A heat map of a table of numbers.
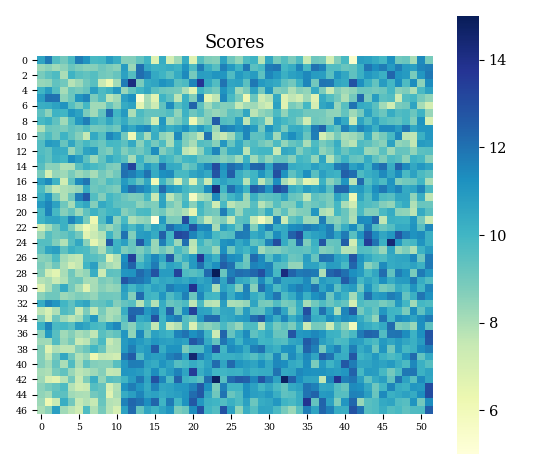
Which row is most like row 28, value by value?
42
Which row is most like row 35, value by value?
0
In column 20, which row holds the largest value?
39
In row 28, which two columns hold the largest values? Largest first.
23, 32
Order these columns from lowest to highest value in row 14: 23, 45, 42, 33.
33, 42, 45, 23
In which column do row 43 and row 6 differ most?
51
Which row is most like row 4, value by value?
20
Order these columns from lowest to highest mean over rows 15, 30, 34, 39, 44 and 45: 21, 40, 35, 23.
23, 40, 21, 35
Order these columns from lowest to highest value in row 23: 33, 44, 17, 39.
17, 39, 44, 33
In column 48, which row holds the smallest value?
10
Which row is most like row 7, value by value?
13
